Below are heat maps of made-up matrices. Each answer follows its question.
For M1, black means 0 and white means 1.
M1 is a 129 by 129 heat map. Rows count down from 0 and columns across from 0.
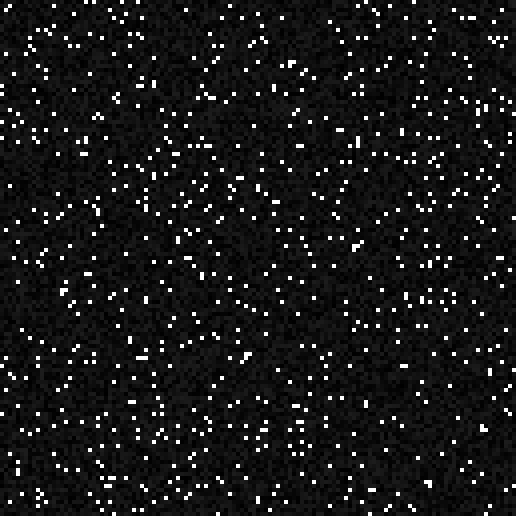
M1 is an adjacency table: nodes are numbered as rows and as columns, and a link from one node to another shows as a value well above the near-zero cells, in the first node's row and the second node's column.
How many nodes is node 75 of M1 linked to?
12
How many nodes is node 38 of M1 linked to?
11
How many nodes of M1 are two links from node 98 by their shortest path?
9
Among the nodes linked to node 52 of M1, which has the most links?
node 107
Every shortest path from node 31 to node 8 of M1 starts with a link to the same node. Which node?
node 41
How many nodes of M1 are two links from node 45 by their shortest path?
10
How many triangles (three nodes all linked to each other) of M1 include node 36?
4
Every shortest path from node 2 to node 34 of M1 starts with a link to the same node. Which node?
node 1
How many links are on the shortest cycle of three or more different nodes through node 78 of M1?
3
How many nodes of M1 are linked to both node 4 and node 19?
2
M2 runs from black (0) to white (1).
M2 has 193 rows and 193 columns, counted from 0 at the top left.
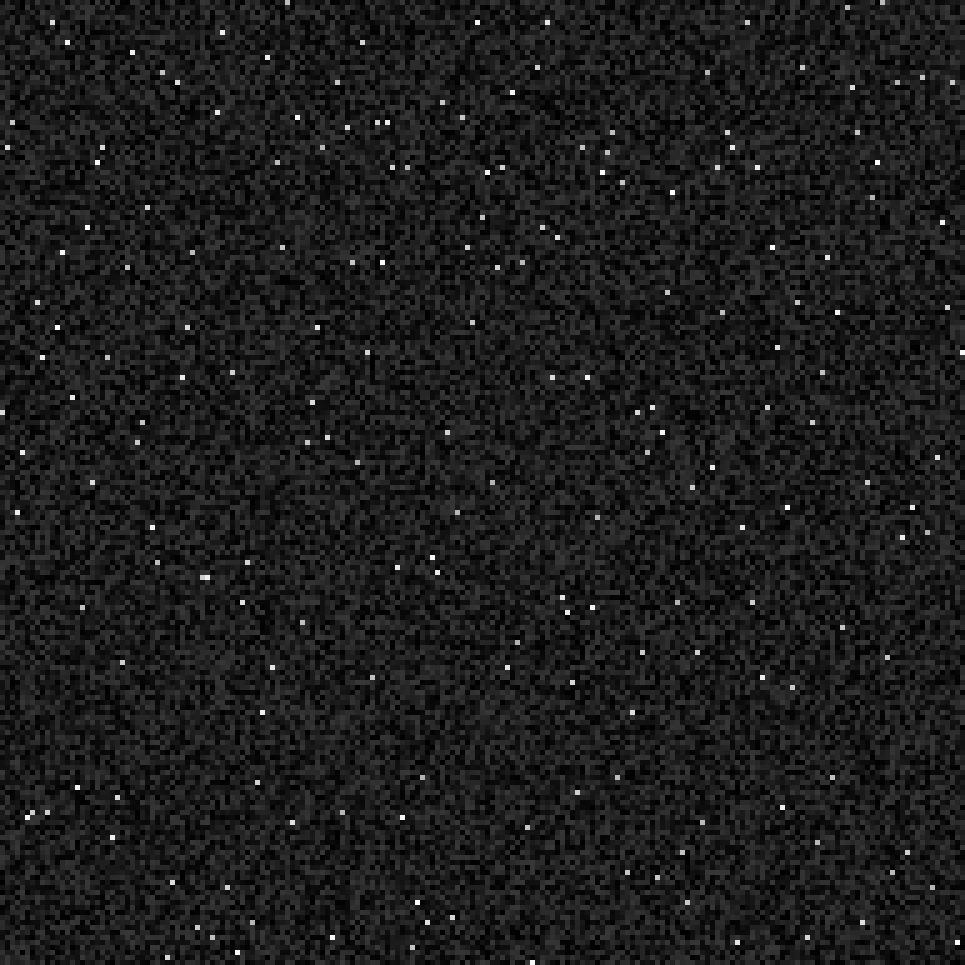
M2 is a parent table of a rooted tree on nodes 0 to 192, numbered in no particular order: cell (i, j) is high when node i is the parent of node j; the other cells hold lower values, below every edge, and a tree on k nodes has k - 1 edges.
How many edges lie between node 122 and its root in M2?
5
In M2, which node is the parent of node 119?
103
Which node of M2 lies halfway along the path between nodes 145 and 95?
10
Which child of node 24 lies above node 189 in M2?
75
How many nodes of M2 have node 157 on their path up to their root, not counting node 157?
8
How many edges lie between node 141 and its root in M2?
9
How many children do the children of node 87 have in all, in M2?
3
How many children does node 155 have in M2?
3
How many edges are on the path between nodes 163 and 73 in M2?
9
